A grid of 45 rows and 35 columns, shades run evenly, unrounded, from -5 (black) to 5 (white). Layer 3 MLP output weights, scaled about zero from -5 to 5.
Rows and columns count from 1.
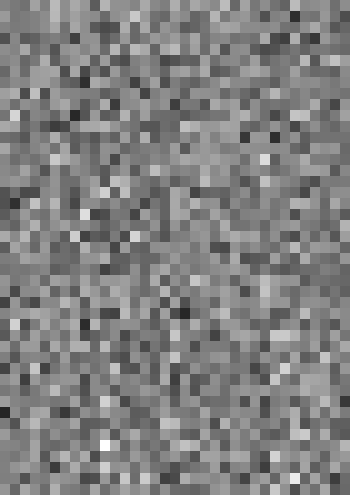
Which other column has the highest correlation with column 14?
1
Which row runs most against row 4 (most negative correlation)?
32
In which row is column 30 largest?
44
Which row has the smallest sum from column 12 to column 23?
6
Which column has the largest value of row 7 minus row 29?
19
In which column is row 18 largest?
11
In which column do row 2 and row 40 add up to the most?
14
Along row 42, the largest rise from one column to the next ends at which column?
28
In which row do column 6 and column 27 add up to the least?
43
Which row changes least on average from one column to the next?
25
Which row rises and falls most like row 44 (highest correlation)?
13
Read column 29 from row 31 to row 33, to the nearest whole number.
3 1 -1
